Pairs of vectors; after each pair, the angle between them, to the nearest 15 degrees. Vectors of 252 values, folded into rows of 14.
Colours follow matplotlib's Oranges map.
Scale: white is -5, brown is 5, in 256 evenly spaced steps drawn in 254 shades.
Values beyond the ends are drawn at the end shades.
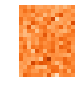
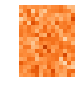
90 degrees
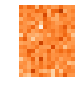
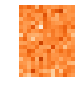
15 degrees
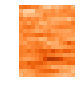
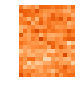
135 degrees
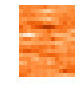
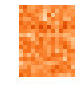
60 degrees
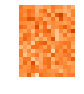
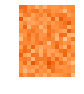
75 degrees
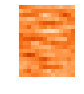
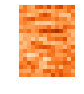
150 degrees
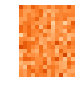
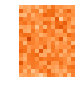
105 degrees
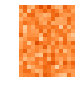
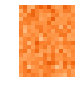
30 degrees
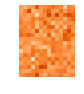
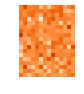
90 degrees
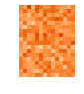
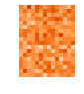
15 degrees
